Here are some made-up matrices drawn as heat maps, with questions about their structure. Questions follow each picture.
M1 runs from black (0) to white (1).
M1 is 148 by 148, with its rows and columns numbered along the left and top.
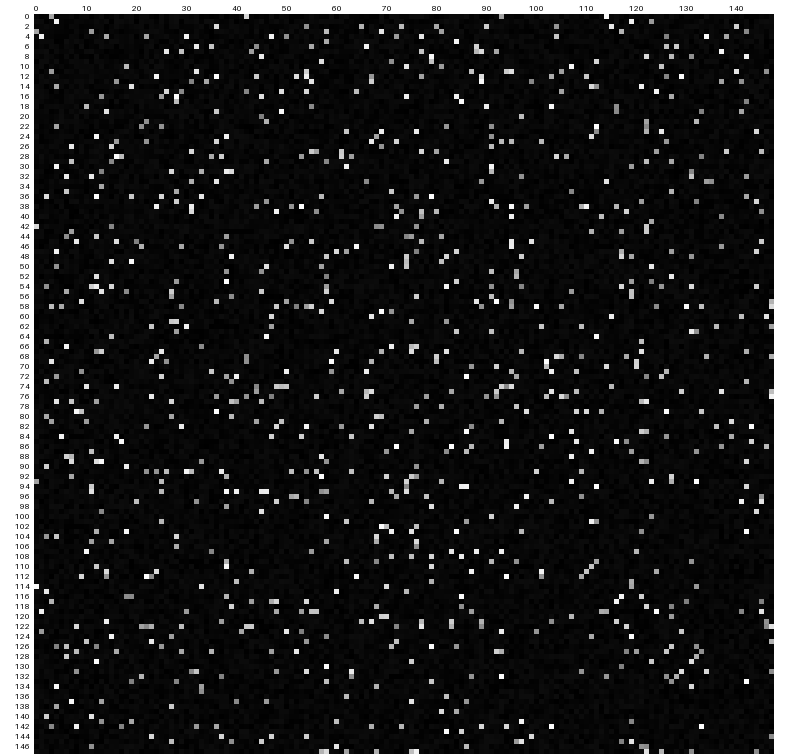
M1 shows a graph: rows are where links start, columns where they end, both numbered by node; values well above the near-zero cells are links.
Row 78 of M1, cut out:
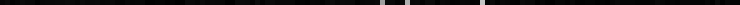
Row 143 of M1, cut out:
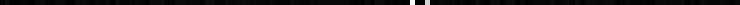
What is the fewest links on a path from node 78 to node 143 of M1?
6
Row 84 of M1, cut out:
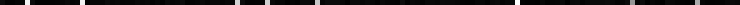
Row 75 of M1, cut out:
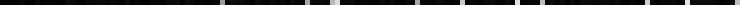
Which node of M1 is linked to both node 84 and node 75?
node 103
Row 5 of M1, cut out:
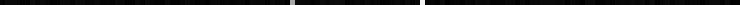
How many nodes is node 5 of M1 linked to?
2
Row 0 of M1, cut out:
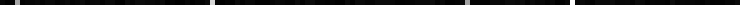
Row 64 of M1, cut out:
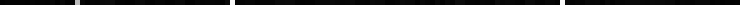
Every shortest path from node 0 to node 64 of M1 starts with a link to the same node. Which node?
node 42
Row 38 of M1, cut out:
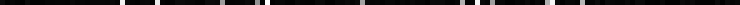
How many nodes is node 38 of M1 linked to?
12
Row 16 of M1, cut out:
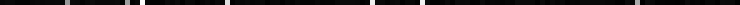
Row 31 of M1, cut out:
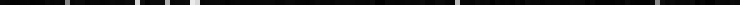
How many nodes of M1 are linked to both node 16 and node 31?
1
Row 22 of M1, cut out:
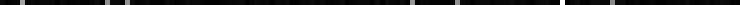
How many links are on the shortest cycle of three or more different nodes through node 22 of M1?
3
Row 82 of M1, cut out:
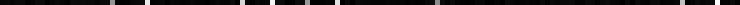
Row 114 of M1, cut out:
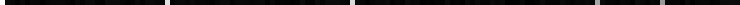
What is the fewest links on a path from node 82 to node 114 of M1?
3
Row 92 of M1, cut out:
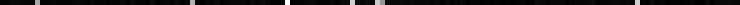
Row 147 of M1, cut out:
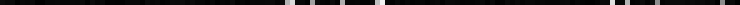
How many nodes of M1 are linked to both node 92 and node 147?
3
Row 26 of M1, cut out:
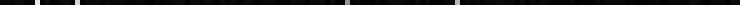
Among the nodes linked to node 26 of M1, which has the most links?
node 91
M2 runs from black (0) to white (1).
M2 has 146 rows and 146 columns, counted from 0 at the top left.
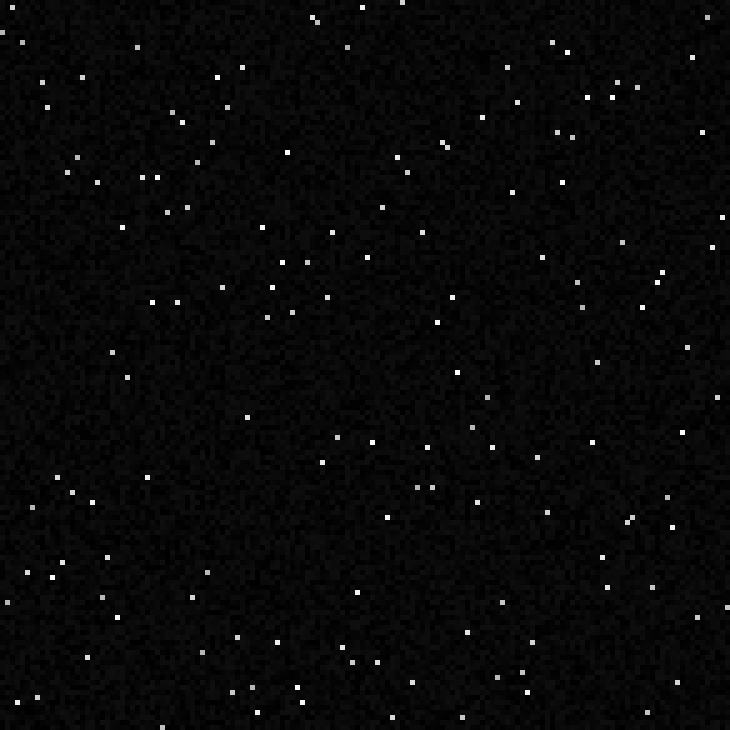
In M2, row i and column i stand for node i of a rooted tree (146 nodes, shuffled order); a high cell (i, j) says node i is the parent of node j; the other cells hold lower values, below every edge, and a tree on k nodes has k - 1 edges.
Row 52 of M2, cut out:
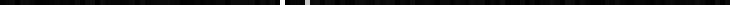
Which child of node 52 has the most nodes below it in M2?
56
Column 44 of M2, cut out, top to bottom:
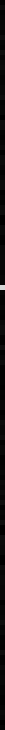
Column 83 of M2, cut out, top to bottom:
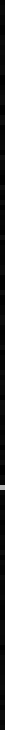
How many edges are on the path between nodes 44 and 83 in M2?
8
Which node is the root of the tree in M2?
26
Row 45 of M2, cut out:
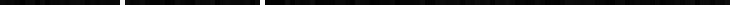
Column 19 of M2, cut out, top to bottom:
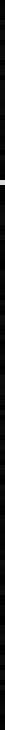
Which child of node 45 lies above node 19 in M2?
24
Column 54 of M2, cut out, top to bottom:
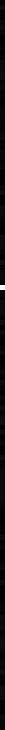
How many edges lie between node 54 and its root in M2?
5
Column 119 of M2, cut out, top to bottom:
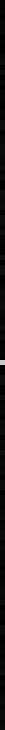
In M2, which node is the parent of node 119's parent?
1
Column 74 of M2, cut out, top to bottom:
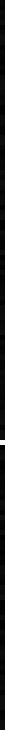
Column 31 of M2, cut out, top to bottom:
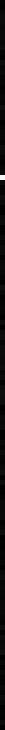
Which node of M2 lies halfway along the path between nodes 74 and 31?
28
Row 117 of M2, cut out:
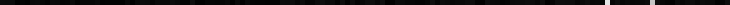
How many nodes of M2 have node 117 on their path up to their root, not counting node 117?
6
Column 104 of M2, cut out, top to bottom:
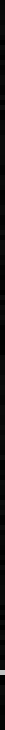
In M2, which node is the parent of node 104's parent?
105
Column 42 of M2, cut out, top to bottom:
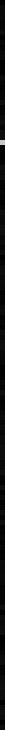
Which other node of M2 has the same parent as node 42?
88
